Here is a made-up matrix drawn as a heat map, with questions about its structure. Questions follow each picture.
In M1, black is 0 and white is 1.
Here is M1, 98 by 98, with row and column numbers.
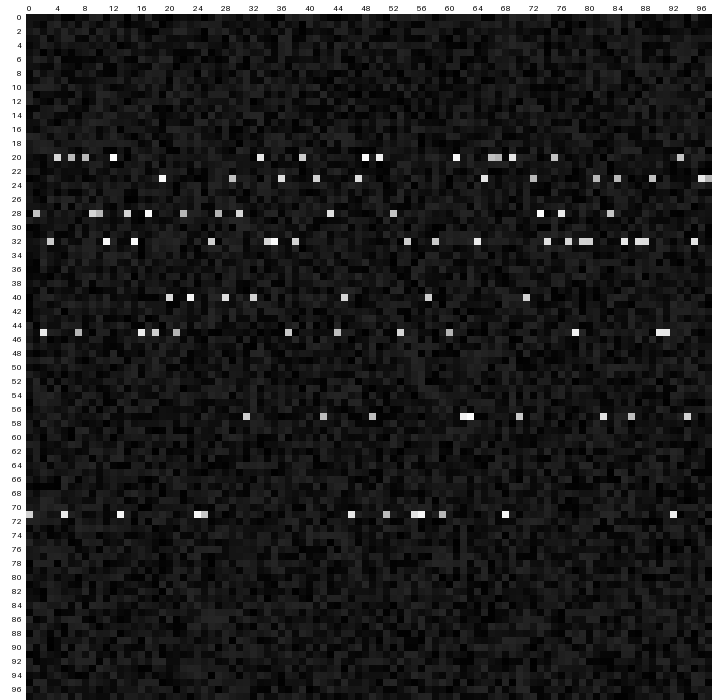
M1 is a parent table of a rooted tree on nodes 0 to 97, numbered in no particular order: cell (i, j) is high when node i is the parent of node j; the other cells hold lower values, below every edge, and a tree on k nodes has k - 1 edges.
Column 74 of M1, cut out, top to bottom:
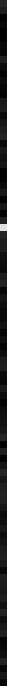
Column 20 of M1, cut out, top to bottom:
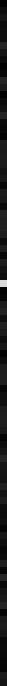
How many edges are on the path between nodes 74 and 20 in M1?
3
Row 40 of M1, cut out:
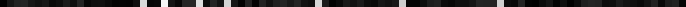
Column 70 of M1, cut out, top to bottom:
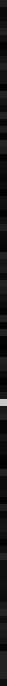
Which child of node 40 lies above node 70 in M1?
57
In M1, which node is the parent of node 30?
28
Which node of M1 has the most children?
32
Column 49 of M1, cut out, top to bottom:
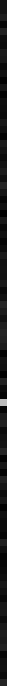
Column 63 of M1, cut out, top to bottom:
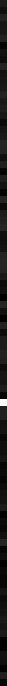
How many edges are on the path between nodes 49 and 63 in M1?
2
